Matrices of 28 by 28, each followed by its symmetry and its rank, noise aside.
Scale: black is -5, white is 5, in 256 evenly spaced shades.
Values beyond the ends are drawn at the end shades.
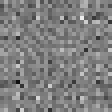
antisymmetric, rank four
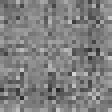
symmetric, rank five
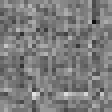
no symmetry, rank five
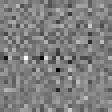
no symmetry, rank four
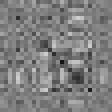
symmetric, rank three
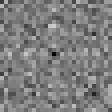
symmetric, rank three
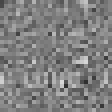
no symmetry, rank five
